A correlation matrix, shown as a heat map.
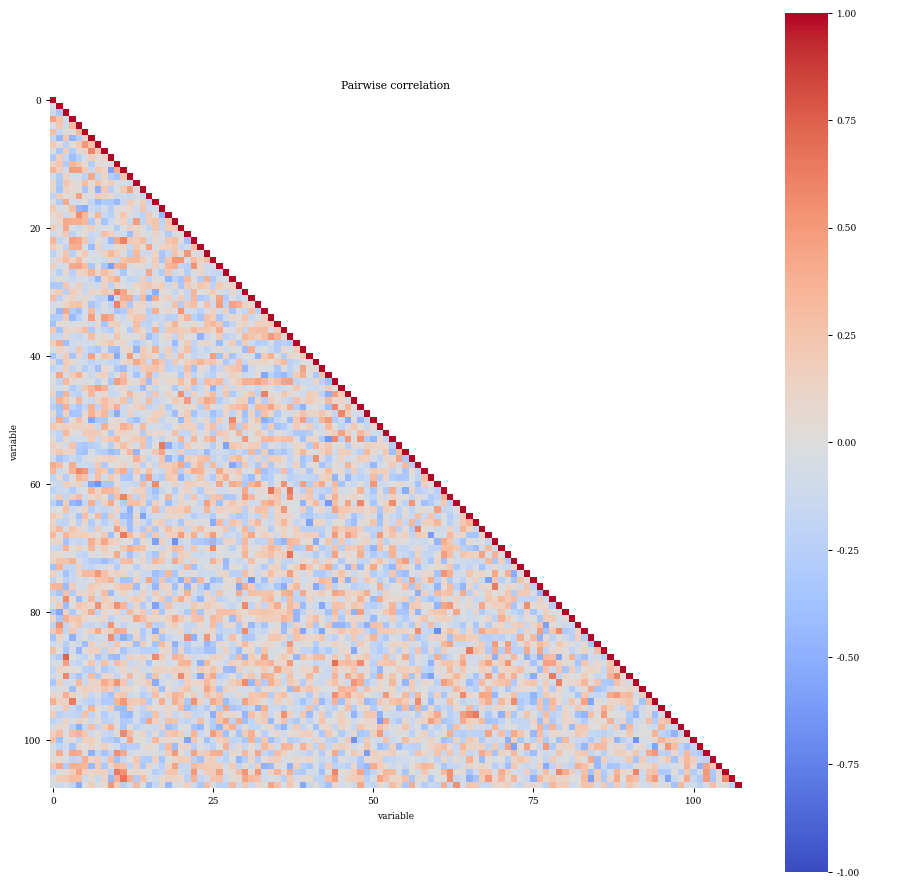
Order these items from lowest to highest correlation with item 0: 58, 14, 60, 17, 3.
60, 14, 17, 58, 3
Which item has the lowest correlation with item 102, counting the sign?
49
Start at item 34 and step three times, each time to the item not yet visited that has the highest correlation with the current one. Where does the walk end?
71
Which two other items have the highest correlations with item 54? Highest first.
17, 56
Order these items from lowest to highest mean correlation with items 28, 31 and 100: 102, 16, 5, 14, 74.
74, 102, 5, 14, 16
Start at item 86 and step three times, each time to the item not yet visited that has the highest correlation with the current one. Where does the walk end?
66
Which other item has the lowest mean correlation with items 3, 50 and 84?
6
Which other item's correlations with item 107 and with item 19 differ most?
4
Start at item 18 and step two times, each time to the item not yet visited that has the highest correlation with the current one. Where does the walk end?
58
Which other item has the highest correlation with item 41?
56
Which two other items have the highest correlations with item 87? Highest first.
2, 16
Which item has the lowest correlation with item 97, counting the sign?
51
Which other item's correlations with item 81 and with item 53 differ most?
63
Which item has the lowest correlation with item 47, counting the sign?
100
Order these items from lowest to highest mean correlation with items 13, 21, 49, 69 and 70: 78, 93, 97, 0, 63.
97, 93, 0, 63, 78
